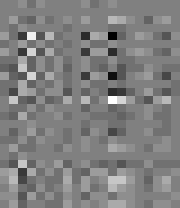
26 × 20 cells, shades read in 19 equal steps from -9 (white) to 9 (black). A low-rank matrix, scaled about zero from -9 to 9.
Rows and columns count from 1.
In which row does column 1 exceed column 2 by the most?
13
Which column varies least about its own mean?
9
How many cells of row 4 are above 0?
4
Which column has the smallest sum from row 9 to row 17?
3
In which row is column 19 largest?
10
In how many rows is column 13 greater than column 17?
12
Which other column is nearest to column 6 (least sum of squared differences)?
11
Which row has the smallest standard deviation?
2
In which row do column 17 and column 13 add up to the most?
5
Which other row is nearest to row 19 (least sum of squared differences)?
26
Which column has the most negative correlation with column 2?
17
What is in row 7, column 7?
1
